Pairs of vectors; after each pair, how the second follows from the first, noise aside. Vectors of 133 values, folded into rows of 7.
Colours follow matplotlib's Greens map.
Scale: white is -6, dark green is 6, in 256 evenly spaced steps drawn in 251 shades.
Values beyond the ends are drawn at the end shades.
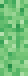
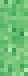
reversed, negated, partly zeroed.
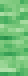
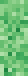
sign-scrambled.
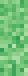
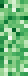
reversed, negated, scaled up.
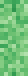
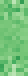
reversed, negated, partly zeroed.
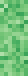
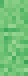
wrapped around, shrunk.
